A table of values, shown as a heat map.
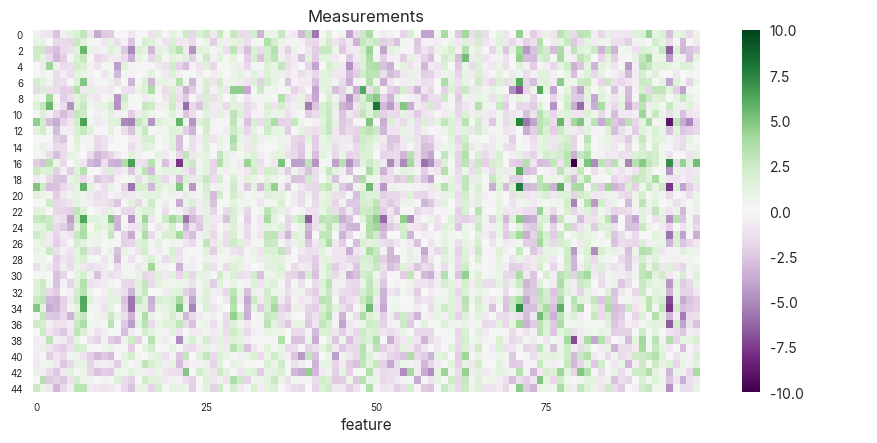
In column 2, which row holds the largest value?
9
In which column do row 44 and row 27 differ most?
82
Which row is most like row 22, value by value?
1
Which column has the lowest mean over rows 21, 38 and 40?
79
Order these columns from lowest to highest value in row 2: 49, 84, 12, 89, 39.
39, 12, 89, 84, 49
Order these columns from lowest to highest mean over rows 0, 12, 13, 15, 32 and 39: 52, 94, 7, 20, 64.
52, 64, 94, 20, 7
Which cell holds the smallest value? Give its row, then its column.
16, 79
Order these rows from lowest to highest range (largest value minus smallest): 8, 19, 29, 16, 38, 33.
29, 8, 38, 33, 19, 16
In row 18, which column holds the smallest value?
58
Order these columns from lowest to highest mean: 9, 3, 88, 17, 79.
3, 79, 9, 88, 17
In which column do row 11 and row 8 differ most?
93
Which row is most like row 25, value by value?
36
